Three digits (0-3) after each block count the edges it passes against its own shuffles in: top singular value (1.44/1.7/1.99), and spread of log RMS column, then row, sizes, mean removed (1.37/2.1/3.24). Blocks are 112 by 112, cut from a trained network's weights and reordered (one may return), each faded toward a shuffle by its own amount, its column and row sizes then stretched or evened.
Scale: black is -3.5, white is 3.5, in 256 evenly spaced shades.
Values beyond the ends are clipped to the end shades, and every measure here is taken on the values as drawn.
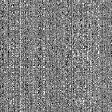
3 2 1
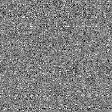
1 1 2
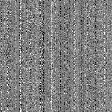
3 3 0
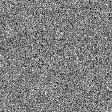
0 1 0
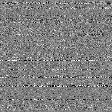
1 0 3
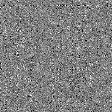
0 2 1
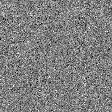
0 1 0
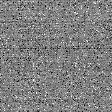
1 1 0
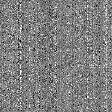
2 2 0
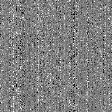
1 3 0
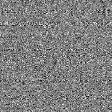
2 0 2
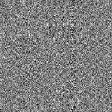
3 2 0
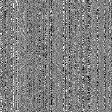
3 3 0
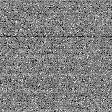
1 0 1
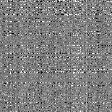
2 1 3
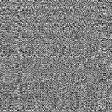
3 1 2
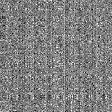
2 0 2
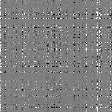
3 3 3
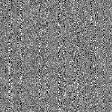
2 3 0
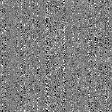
0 3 1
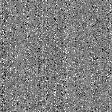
0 2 0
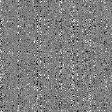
0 3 2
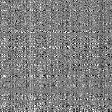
3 1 3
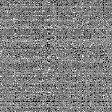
3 2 1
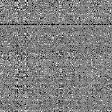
2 2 2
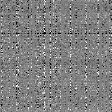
2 3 1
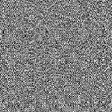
3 2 1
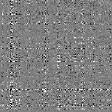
2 3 3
